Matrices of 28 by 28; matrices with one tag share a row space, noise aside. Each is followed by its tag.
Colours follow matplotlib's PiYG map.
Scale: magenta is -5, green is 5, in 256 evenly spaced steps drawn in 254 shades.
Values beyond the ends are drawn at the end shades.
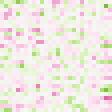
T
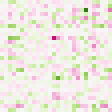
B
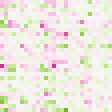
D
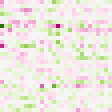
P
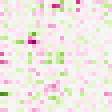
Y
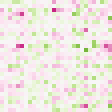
B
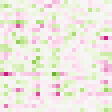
T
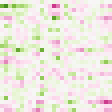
T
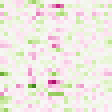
Y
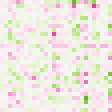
B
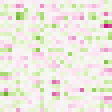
T
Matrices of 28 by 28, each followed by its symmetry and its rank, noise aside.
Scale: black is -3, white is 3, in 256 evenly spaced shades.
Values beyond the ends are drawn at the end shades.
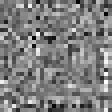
antisymmetric, rank six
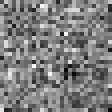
symmetric, rank five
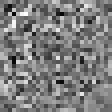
symmetric, rank six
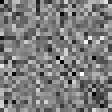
symmetric, rank five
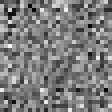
no symmetry, rank six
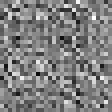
antisymmetric, rank four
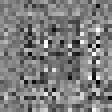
no symmetry, rank five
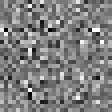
antisymmetric, rank four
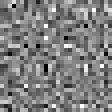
antisymmetric, rank four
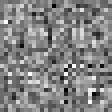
symmetric, rank five
